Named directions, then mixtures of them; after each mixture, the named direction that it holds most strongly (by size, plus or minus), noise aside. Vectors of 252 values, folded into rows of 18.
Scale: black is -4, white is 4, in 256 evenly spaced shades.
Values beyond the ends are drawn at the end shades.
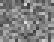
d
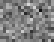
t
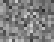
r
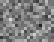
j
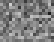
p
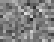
t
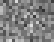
r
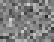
j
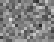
j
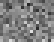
d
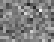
t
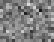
t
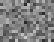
d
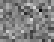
t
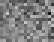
j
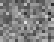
d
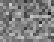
p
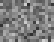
d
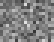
d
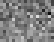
p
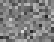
j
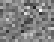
t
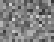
p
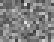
d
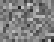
p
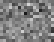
t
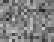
r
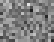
d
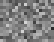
j
